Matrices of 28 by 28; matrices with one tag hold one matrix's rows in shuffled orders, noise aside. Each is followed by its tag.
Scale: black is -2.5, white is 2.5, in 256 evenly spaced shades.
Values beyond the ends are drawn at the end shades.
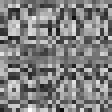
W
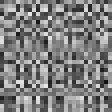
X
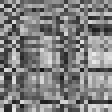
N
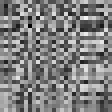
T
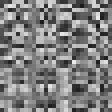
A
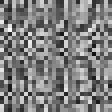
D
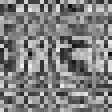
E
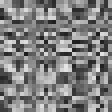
A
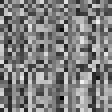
D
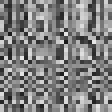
D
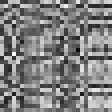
N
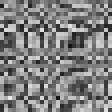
E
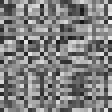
E
